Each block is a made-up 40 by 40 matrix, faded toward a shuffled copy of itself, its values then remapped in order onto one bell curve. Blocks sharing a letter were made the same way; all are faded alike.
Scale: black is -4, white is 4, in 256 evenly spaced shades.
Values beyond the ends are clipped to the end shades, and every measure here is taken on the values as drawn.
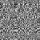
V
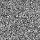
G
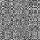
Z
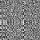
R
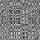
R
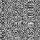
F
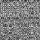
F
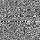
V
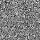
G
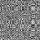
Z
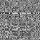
V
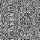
F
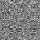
F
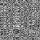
F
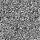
G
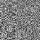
F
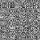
V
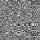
F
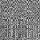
R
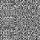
F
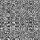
V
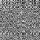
V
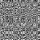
Z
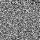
G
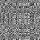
Z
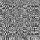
Z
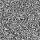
G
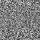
G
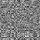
F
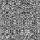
F
